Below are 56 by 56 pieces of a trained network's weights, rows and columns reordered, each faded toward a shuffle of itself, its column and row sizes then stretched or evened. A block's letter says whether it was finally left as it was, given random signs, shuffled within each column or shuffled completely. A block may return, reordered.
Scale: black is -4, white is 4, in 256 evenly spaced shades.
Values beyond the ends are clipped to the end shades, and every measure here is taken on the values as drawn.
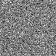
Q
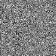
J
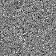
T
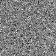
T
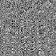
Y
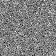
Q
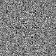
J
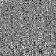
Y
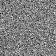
Q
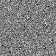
T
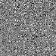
J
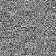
Y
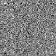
Y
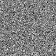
T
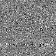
J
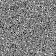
Q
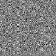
Y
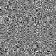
Y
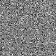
J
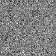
J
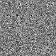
J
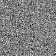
T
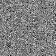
T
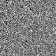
T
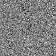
T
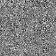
J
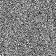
Q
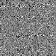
J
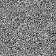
J
